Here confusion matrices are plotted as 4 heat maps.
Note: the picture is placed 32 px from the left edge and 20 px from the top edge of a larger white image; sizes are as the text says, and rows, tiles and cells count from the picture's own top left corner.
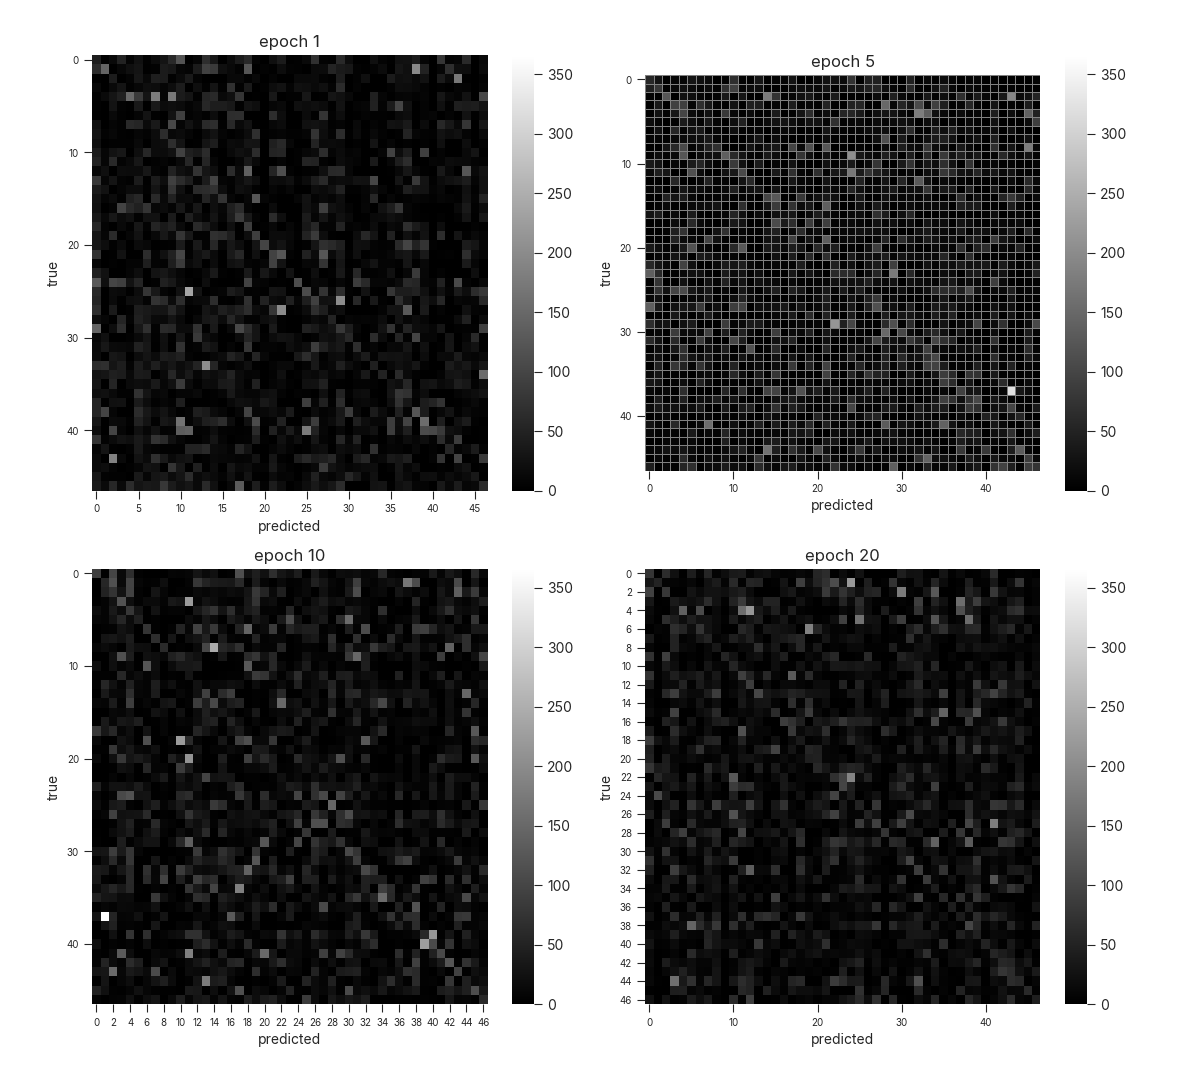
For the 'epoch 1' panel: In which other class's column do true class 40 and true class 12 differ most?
25
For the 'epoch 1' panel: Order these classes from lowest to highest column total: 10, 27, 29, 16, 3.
3, 16, 27, 29, 10
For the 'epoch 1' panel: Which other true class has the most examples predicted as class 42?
1
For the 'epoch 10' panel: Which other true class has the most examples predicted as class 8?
33
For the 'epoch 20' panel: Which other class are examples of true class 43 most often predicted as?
42
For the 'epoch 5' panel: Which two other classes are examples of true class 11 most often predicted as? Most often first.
24, 5
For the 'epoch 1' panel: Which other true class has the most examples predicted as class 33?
13
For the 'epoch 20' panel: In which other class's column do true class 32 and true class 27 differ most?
41
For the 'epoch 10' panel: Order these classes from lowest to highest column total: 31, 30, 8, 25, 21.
8, 25, 21, 31, 30
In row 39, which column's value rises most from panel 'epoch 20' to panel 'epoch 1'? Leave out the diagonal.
10
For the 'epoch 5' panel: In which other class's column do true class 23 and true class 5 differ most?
29
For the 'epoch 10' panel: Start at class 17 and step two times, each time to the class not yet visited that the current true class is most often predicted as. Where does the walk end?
30
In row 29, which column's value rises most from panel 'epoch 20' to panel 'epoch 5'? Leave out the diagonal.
22
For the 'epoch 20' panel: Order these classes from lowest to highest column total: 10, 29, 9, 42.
9, 29, 42, 10
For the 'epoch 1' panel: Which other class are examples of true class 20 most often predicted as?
37
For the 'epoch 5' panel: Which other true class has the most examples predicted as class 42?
46
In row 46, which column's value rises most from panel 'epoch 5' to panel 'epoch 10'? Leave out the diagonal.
25
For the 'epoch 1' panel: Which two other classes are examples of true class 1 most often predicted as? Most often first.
38, 18
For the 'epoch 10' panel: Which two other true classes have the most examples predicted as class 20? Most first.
41, 29
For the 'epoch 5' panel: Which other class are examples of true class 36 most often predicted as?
35
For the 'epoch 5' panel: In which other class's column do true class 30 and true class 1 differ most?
28
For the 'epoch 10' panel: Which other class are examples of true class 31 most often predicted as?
19
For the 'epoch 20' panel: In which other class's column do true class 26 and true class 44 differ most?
3
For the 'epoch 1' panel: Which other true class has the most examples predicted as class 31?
24
